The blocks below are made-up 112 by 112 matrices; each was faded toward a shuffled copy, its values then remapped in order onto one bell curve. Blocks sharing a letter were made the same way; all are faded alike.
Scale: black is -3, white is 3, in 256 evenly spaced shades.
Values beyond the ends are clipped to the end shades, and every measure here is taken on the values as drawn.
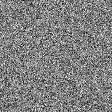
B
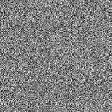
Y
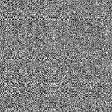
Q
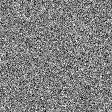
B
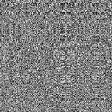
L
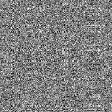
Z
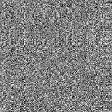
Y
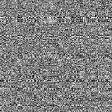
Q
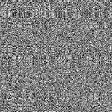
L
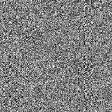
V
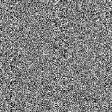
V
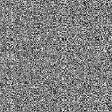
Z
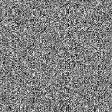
V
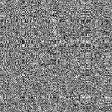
L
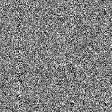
V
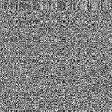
L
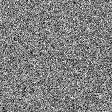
B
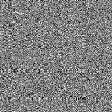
Y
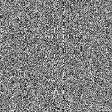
V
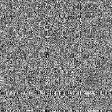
Z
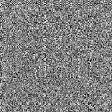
Z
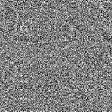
Y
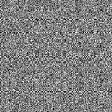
Q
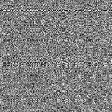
Q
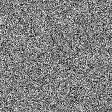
B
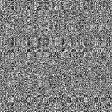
L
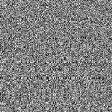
Y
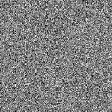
V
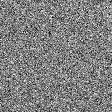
B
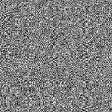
L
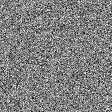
B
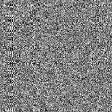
Z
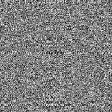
Y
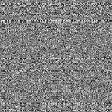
Q
